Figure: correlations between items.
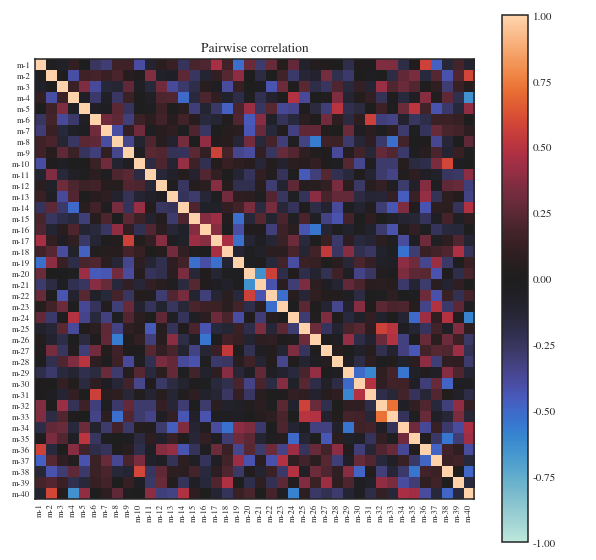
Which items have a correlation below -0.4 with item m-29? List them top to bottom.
m-30, m-31, m-34
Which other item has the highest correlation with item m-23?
m-37
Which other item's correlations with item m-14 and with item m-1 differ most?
m-36
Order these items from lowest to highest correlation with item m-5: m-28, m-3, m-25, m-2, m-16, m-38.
m-38, m-16, m-25, m-2, m-3, m-28
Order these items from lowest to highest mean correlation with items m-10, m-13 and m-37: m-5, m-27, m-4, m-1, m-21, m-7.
m-1, m-5, m-21, m-4, m-27, m-7
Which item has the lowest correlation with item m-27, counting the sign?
m-35
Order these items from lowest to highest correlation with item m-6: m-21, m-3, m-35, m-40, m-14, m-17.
m-3, m-35, m-17, m-40, m-14, m-21
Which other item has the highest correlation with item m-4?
m-24
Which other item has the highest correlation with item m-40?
m-2
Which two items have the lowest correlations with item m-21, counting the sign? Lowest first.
m-20, m-22
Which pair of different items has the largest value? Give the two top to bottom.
m-32, m-33
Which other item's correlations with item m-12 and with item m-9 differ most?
m-28
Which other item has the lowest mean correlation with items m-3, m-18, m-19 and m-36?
m-15
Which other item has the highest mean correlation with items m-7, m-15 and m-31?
m-6
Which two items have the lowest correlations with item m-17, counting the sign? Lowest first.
m-19, m-34
